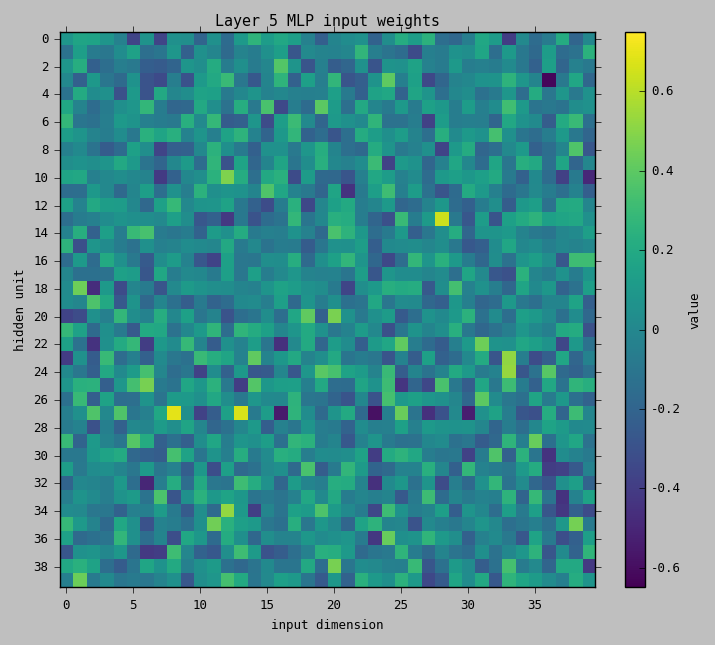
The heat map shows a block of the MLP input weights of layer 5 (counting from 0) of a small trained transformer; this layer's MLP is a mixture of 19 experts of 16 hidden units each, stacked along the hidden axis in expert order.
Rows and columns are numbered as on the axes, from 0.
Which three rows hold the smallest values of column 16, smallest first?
27, 22, 5
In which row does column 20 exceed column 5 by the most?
38
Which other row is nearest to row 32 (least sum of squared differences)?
30
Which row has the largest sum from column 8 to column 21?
23
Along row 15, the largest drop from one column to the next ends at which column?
1
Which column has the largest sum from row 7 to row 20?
20
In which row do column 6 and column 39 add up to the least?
32
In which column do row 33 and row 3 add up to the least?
36
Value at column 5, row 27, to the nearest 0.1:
-0.1
